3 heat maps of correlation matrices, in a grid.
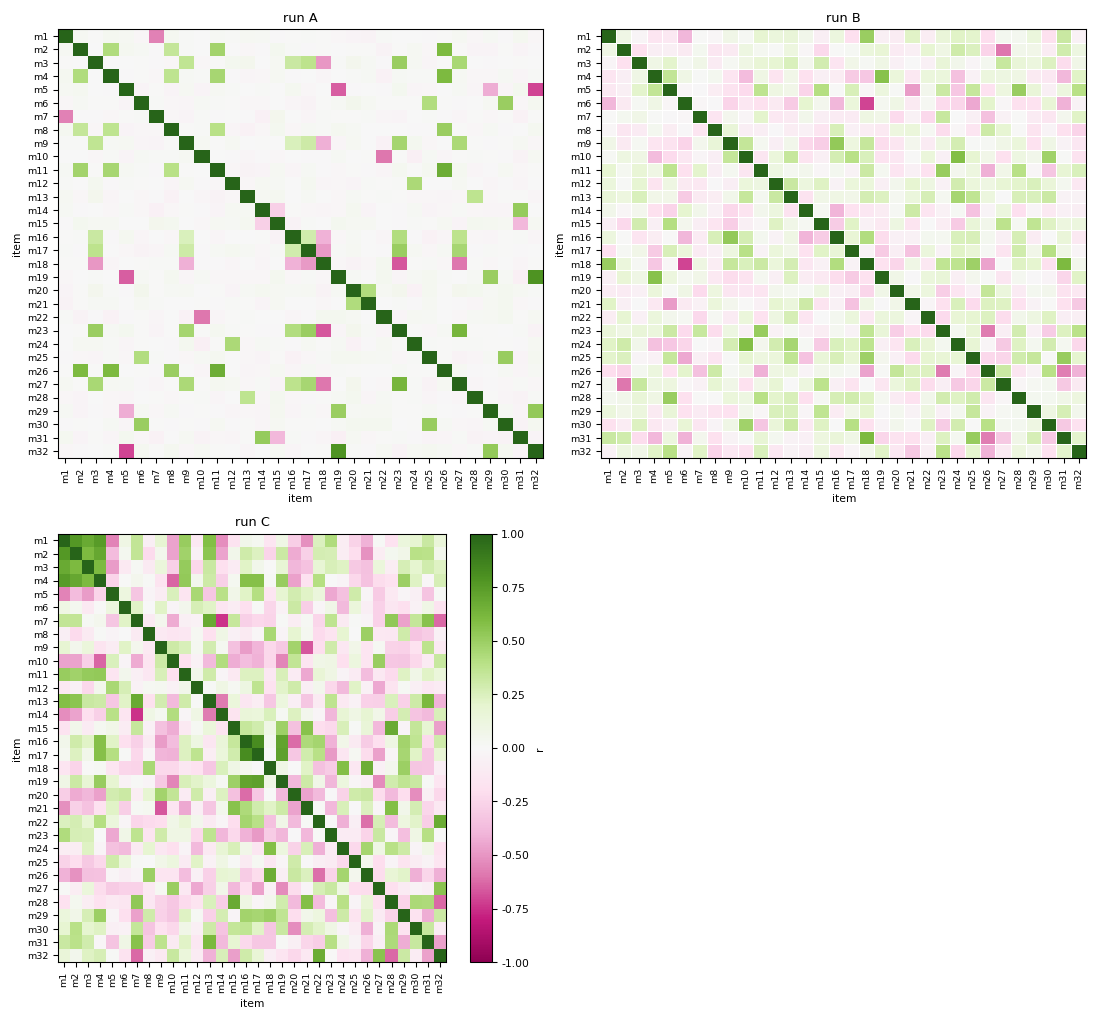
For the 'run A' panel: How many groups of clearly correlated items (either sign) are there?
10
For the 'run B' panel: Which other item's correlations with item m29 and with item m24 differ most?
m15
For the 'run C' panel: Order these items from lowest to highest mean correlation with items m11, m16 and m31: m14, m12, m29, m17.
m14, m12, m29, m17
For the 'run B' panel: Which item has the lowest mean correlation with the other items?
m6
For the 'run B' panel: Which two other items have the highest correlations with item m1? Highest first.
m18, m31
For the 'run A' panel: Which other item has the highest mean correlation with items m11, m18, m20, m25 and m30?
m6
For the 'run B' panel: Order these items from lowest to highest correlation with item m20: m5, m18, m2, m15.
m18, m2, m5, m15
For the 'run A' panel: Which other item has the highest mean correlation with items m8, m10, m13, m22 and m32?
m19
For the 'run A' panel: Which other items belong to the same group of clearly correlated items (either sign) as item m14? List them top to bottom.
m15, m31
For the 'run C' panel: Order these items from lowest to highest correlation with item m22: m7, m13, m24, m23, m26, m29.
m26, m24, m7, m13, m23, m29
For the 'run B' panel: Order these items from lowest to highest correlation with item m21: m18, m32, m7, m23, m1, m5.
m5, m32, m23, m7, m18, m1
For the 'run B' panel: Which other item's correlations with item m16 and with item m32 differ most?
m9
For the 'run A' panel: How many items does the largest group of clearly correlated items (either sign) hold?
7
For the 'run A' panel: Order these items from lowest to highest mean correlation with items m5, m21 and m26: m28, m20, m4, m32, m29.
m32, m29, m28, m20, m4
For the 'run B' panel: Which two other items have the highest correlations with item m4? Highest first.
m19, m5
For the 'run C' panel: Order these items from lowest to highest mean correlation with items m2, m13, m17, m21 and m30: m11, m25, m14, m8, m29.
m14, m8, m25, m29, m11
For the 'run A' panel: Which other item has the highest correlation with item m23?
m27
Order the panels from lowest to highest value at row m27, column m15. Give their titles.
run C, run A, run B
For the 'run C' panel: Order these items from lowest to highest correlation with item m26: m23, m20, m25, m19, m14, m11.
m11, m23, m19, m25, m14, m20
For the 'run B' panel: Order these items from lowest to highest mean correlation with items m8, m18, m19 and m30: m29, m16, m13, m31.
m31, m29, m16, m13
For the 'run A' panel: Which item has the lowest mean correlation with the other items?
m18
